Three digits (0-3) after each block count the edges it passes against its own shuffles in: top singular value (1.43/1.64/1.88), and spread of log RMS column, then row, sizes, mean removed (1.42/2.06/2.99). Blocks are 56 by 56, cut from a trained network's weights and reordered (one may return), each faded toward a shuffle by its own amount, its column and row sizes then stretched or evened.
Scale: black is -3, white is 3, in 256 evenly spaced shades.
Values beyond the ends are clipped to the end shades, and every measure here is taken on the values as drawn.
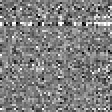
3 2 2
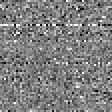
1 0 2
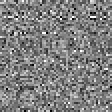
3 0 1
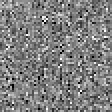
0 2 0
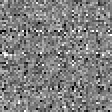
1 2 1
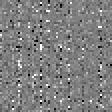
0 2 1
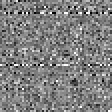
3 0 2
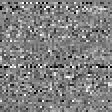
0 0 3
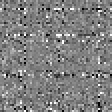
2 2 2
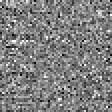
1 1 0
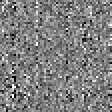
1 2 1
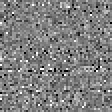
0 0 1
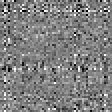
3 2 2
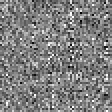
2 2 0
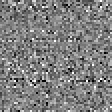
1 1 2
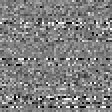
2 0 3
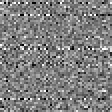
3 0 2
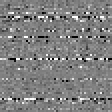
3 0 3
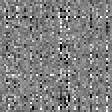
3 3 1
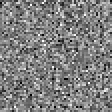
0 0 1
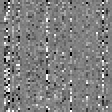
2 3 0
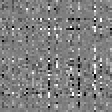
2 3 2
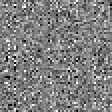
0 2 1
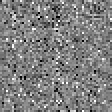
0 2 1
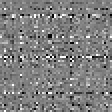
2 2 3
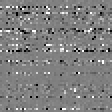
1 2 3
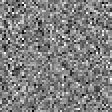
2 1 0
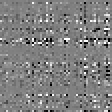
2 3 3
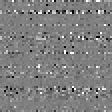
1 1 3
